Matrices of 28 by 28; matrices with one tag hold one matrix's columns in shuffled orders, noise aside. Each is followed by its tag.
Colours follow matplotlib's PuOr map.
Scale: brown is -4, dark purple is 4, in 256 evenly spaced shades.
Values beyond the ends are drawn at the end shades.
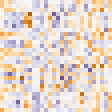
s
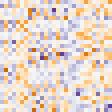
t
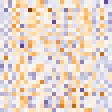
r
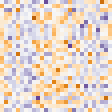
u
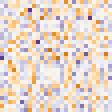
t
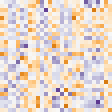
r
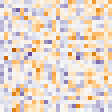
t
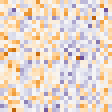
t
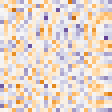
u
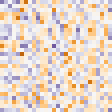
u
